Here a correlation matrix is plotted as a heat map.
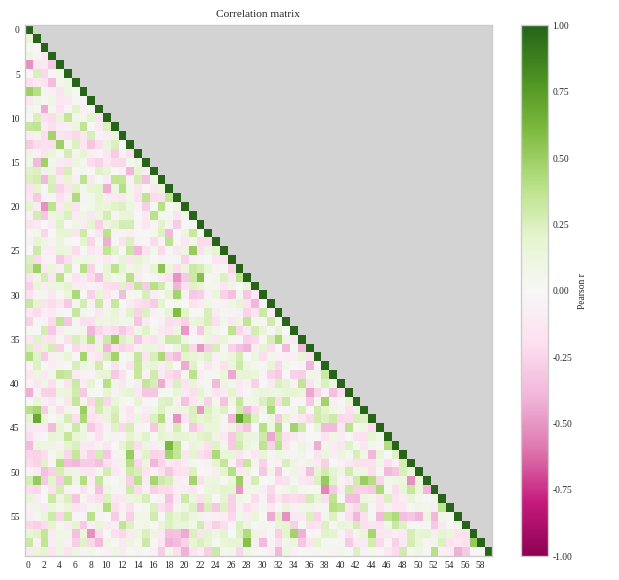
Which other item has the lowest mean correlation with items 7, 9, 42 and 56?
52
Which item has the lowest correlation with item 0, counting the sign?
4
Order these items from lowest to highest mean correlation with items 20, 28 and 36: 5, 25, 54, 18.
18, 54, 5, 25
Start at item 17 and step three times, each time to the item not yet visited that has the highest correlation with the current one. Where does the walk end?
1
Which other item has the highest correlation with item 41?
45
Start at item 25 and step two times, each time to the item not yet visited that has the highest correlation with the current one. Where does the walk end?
51
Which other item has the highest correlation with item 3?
12
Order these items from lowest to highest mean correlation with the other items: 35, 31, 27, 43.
31, 35, 43, 27
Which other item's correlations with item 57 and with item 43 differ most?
28
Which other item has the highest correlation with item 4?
13
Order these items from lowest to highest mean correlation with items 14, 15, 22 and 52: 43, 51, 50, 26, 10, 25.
43, 25, 51, 10, 50, 26
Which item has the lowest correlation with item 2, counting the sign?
20
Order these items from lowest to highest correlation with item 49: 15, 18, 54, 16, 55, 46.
16, 55, 46, 18, 54, 15
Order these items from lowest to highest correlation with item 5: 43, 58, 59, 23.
59, 58, 43, 23
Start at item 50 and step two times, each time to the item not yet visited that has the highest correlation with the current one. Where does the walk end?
34
